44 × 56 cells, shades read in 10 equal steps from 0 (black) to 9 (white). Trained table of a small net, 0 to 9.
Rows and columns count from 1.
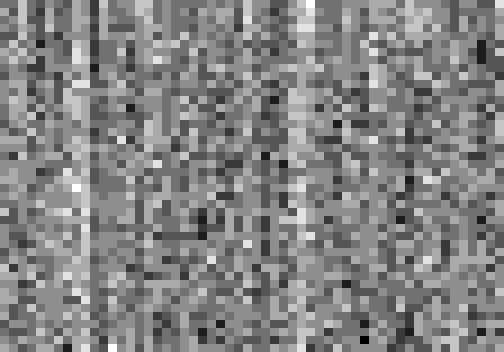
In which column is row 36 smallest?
39
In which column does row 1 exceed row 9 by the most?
56
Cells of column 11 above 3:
21
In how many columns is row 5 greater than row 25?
21
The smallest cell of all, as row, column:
43, 41
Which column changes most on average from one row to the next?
25
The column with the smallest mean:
11
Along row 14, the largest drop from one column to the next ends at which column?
15
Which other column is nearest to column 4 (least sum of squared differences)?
20
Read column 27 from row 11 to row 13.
3 5 6
